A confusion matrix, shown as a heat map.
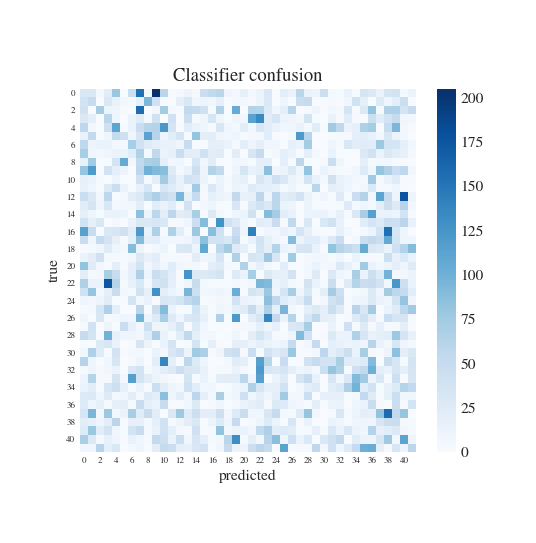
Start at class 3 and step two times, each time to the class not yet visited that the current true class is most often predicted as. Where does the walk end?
39
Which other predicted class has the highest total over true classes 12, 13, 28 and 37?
40
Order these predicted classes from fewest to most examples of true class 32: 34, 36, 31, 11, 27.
27, 11, 34, 31, 36
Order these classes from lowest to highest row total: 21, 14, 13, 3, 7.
13, 7, 3, 14, 21
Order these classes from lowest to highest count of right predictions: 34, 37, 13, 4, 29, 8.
13, 29, 8, 37, 34, 4
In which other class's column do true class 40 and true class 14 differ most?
19
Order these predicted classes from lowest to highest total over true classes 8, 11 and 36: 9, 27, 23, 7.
23, 27, 9, 7
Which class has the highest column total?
7
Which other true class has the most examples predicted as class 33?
34
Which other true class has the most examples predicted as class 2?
41
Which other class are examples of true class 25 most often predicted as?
10
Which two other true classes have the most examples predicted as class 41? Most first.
18, 25
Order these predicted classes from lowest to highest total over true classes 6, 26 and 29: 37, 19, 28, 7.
37, 28, 19, 7
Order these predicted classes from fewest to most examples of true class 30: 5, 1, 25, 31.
5, 31, 25, 1
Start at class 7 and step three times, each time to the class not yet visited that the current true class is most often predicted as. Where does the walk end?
1
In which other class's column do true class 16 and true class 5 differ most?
21
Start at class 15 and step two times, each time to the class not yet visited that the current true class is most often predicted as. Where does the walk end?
38
